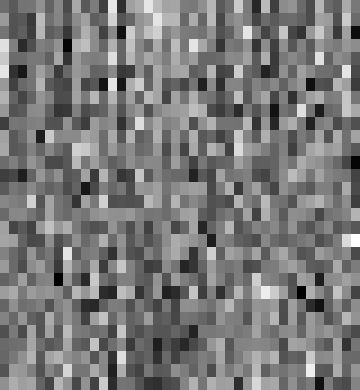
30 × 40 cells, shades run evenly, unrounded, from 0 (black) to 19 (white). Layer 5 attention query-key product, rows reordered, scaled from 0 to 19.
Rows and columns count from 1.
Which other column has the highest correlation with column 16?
13
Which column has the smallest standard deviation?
37
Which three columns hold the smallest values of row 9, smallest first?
31, 36, 27
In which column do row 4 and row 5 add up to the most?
1
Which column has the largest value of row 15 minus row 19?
29
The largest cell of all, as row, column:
19, 40
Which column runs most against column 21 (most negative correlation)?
38
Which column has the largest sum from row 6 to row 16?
18
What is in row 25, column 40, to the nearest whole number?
11
